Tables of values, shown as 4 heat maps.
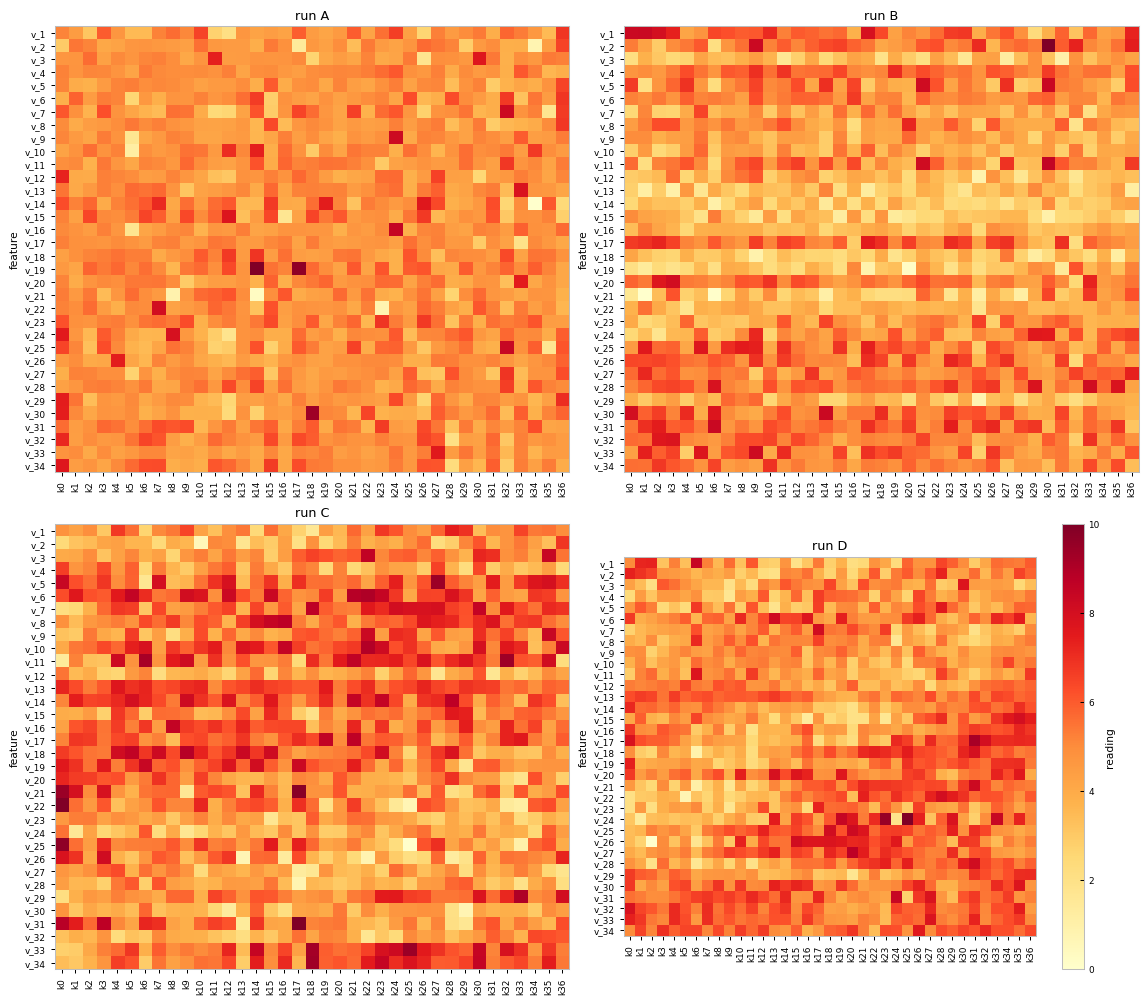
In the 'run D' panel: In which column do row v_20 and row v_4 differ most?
k13
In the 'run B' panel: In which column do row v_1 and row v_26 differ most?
k36
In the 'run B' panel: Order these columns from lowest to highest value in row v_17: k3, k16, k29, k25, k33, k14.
k16, k29, k25, k14, k33, k3
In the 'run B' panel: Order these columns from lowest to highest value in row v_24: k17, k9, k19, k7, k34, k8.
k7, k17, k8, k34, k19, k9
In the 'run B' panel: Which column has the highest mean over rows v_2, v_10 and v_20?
k30
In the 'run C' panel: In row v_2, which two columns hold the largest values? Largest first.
k36, k30
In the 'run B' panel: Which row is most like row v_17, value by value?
v_26
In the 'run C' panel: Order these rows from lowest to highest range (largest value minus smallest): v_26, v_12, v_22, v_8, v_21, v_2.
v_12, v_8, v_2, v_26, v_21, v_22
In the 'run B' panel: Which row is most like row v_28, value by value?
v_31
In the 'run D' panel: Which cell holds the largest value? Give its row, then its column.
v_24, k25
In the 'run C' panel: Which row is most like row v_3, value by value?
v_9
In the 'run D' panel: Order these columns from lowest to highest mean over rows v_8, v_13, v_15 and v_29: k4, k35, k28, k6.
k4, k28, k6, k35
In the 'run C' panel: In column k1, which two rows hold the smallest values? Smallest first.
v_24, v_7
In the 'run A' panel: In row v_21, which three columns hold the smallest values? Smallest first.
k14, k8, k28
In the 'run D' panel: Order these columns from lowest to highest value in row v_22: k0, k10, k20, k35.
k0, k10, k20, k35
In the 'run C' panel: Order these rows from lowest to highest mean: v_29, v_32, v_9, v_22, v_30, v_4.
v_30, v_32, v_4, v_22, v_9, v_29
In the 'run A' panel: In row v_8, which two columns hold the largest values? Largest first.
k36, k15
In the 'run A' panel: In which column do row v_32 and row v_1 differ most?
k26
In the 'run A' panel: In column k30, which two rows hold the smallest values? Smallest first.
v_12, v_17
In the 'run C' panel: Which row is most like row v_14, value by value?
v_6
